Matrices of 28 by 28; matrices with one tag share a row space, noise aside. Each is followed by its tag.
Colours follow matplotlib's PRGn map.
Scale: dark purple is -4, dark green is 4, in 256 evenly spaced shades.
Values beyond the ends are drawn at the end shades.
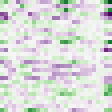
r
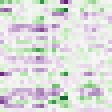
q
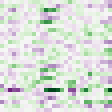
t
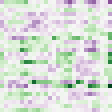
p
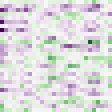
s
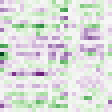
q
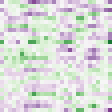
p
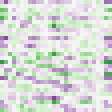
r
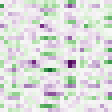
t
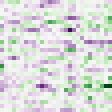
t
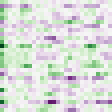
s
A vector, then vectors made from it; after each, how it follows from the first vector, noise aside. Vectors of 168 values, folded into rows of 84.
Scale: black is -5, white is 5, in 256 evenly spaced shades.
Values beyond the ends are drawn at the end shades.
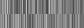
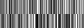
reversed, scaled up.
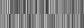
copied.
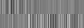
wrapped around, partly zeroed.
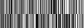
reversed, scaled up.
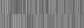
shrunk.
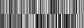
reversed, scaled up.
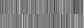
wrapped around, partly zeroed.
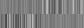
negated, partly zeroed.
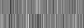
wrapped around, partly zeroed.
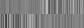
negated, partly zeroed.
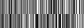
reversed, scaled up.
